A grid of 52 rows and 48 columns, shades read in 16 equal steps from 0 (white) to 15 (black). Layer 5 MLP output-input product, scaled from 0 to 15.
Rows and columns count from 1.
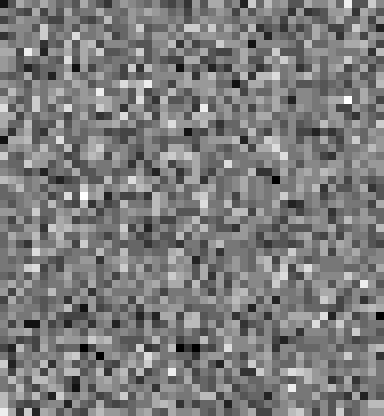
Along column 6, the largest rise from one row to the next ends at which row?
6
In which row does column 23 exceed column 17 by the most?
9
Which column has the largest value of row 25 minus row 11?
19
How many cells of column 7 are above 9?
11
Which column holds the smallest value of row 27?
5
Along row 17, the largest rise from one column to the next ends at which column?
24
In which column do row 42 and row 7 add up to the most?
38
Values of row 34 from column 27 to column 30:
10 9 7 6
